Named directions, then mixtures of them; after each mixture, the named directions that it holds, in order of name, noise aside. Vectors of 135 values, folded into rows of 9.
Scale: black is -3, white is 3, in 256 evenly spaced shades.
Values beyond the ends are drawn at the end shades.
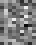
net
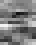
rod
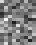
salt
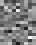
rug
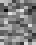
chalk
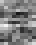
rod, salt.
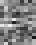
net, rod, salt.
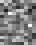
chalk.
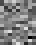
rug.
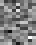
rug.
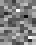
net, rug, salt.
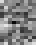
rod, salt.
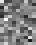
rug, salt.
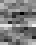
rod.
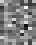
chalk, net, rug.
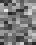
chalk.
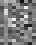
net.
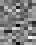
rug.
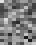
chalk, salt.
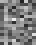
net, salt.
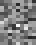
net, rug, salt.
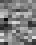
chalk, rod, salt.
